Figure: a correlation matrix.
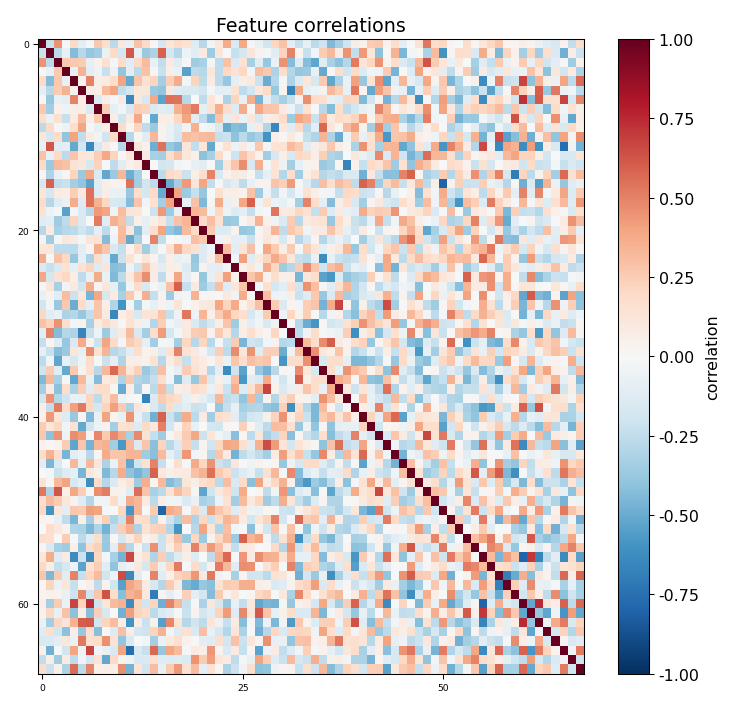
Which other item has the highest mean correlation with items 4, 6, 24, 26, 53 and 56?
17
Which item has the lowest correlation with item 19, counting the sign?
58
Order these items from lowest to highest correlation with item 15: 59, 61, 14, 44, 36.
14, 61, 59, 36, 44
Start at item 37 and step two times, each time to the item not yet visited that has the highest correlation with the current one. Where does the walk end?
43
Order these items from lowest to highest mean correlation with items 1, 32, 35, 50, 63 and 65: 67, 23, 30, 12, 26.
23, 30, 26, 12, 67
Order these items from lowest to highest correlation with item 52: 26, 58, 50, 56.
26, 50, 56, 58
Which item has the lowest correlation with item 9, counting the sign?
29
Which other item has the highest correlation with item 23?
55
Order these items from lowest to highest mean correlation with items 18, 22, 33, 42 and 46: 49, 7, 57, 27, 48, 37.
49, 27, 37, 48, 57, 7
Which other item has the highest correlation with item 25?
53
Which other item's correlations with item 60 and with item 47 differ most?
6
